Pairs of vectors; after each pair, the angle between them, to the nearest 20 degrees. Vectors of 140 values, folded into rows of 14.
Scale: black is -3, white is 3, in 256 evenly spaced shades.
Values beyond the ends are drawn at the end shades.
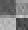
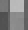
100 degrees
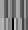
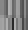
20 degrees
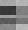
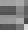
60 degrees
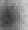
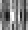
100 degrees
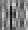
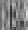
20 degrees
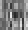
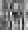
20 degrees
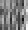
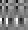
80 degrees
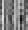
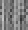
20 degrees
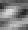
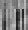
80 degrees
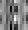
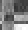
80 degrees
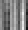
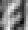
120 degrees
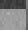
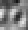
60 degrees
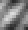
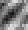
160 degrees
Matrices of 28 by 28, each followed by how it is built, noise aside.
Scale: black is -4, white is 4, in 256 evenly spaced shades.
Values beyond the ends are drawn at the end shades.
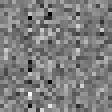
uneven columns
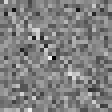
banded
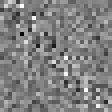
banded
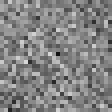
Toeplitz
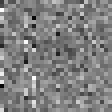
uneven columns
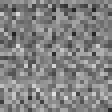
repeating columns
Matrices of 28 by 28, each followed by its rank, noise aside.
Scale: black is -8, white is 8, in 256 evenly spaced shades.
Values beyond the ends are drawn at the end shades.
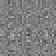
three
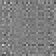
three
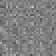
four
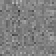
four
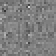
five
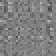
two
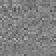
four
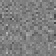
four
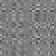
three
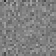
five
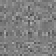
four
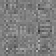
three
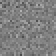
four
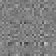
two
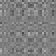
two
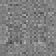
four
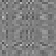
two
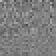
four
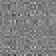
three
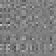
three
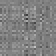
two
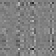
two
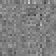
four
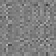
three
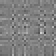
two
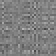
two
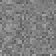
five
